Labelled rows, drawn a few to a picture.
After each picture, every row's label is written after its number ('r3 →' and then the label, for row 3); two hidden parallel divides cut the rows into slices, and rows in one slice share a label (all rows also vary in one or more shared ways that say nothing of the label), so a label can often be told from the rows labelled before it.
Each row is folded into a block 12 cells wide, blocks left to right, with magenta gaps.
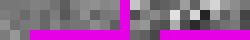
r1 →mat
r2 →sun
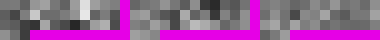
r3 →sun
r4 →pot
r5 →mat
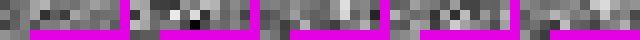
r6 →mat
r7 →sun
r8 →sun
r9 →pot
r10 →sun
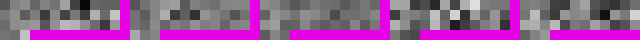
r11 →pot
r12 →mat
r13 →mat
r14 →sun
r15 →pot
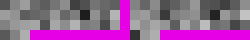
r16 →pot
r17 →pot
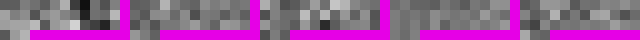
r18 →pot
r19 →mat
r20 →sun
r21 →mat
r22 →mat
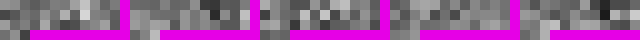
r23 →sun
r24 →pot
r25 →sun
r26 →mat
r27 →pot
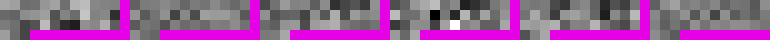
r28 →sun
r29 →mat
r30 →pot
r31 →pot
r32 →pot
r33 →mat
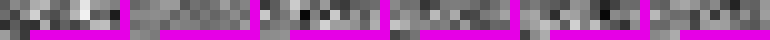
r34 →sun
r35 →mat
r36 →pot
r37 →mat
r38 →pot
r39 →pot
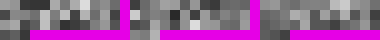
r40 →sun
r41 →pot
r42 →sun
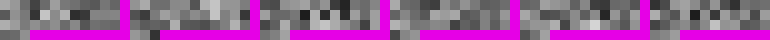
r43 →mat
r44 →sun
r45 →pot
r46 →mat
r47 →pot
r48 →pot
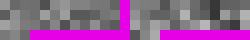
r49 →mat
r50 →pot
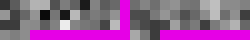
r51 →pot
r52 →sun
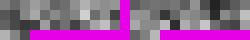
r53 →sun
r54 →pot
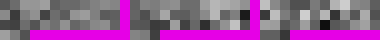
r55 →mat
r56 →sun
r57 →sun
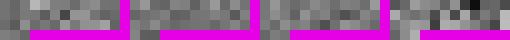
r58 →mat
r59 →mat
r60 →mat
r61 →pot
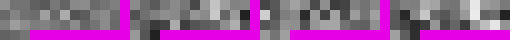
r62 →mat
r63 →sun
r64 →pot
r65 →sun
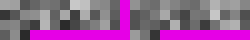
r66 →sun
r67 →sun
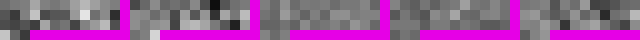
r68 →sun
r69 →pot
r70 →mat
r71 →mat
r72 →pot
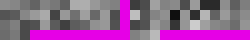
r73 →sun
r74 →pot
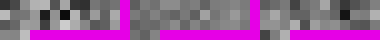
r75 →pot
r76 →mat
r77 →pot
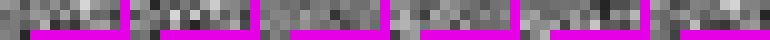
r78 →sun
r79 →sun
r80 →mat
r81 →mat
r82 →pot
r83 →sun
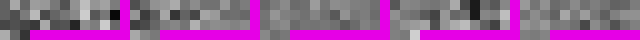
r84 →sun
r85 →mat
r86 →mat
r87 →pot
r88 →mat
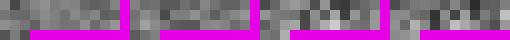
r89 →mat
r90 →mat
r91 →pot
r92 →pot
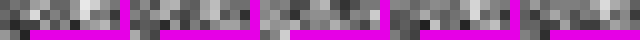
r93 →sun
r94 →sun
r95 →pot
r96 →sun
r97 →sun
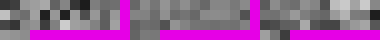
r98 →pot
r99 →mat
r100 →sun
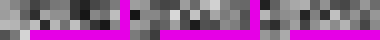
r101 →pot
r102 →sun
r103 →pot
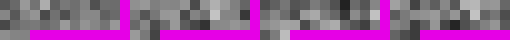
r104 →mat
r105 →sun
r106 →pot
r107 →sun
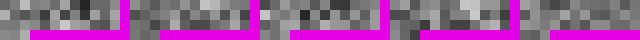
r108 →pot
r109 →sun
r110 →pot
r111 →sun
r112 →mat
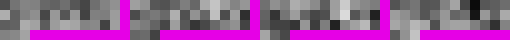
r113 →pot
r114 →sun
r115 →sun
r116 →pot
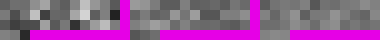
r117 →sun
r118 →mat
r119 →mat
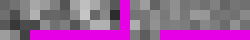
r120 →sun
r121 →mat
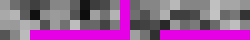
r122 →pot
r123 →sun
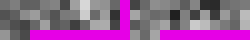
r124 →sun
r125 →pot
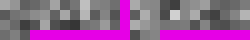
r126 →sun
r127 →mat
